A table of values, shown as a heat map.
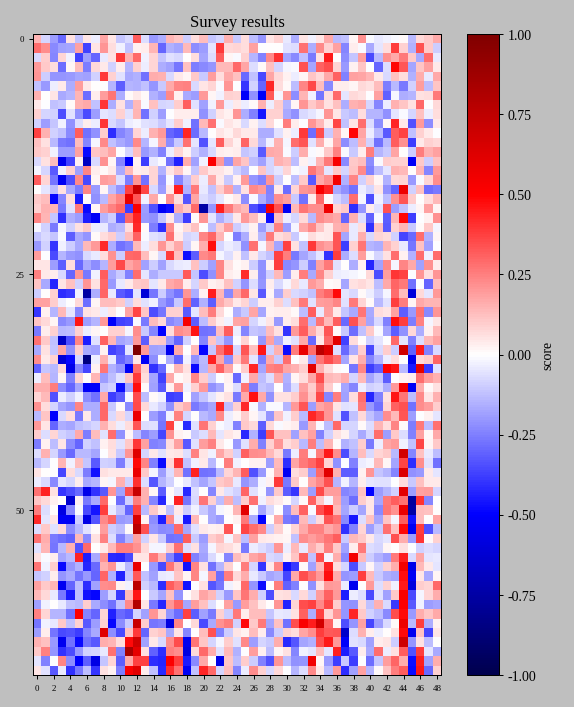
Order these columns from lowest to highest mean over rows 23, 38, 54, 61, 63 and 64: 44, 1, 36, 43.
1, 43, 36, 44
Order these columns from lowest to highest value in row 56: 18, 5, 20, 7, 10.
18, 7, 5, 10, 20
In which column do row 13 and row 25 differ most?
21
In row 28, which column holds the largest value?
43
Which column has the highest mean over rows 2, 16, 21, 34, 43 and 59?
12
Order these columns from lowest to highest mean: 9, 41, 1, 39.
41, 9, 1, 39
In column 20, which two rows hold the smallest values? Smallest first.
18, 33
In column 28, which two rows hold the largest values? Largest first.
18, 5
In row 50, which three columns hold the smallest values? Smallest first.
45, 3, 7
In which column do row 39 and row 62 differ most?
33
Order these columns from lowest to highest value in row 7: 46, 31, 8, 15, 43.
15, 31, 43, 46, 8
